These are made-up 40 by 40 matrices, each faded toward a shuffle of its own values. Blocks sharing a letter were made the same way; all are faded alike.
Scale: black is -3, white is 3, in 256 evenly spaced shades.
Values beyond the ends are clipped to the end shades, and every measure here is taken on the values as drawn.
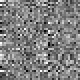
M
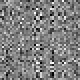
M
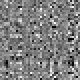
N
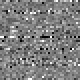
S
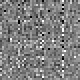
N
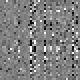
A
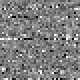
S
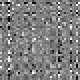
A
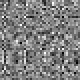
M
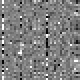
A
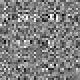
M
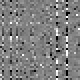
A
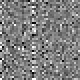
N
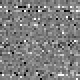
S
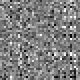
N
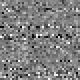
S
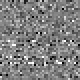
S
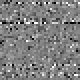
S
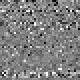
S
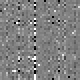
A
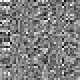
M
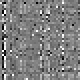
A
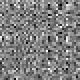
M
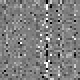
A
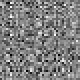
M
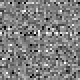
S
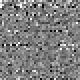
S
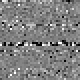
S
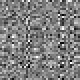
M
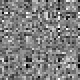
M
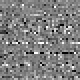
S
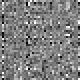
N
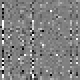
A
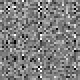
N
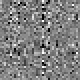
N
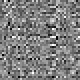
M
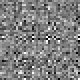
M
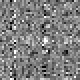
N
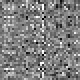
N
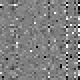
A
